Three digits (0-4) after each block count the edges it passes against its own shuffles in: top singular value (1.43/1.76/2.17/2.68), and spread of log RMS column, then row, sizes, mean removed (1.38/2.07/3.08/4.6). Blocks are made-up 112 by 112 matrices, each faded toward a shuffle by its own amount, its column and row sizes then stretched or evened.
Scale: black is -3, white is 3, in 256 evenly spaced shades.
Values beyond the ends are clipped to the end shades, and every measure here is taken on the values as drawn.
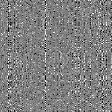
4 3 0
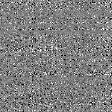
1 2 3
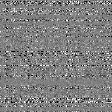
2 2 4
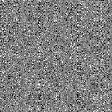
3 2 0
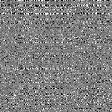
4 1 3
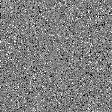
1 1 0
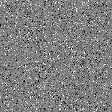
1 1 0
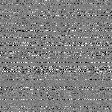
0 0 4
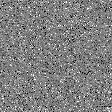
0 0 1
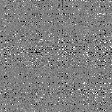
2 2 3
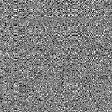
4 1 2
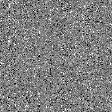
0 2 0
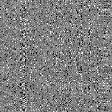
3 2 0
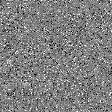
2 0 1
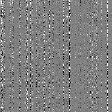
3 4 1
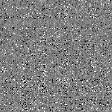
0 2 2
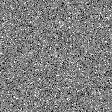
1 0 0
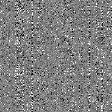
3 3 1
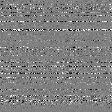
3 1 4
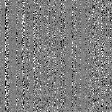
2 4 0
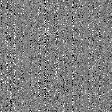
1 3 0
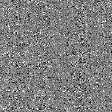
0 2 2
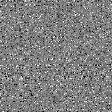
2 0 2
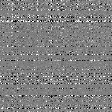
1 2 4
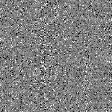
2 2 0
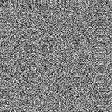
3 0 0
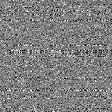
3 0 3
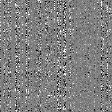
1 4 1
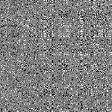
3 2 2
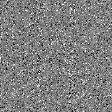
0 2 1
